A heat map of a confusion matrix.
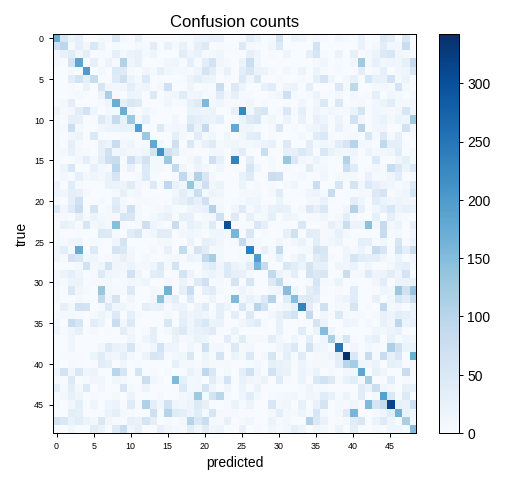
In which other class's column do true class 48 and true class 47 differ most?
34
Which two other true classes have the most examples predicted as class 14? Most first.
32, 38
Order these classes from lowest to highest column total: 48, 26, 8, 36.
36, 26, 48, 8
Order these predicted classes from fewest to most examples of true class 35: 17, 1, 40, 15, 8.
1, 40, 17, 15, 8
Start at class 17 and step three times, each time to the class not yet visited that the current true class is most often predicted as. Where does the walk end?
39
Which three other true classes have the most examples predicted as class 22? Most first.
44, 6, 39
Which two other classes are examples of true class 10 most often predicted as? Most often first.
48, 8
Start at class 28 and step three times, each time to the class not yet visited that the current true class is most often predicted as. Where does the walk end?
40
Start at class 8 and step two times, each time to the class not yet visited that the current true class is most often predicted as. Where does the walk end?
3
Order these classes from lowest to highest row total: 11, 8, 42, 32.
8, 42, 11, 32
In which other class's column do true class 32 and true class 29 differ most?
24
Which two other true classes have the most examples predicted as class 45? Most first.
38, 16
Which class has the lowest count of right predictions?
2
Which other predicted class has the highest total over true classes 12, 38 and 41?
20
